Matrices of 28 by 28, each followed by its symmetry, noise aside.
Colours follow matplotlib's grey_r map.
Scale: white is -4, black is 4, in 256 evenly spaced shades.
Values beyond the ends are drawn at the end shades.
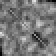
symmetric.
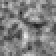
antisymmetric.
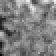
antisymmetric.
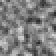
antisymmetric.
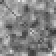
symmetric.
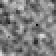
antisymmetric.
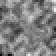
antisymmetric.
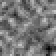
symmetric.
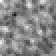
symmetric.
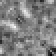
symmetric.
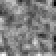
antisymmetric.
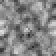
same after a half turn.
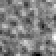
antisymmetric.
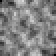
same after a half turn.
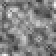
symmetric.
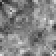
symmetric.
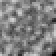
symmetric.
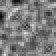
symmetric.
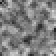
symmetric.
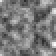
mirrored top to bottom.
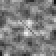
same after a half turn.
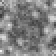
same after a half turn.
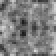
mirrored top to bottom.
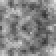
mirrored top to bottom.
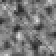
same after a half turn.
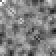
symmetric.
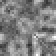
symmetric.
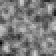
same after a half turn.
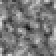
same after a half turn.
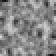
same after a half turn.
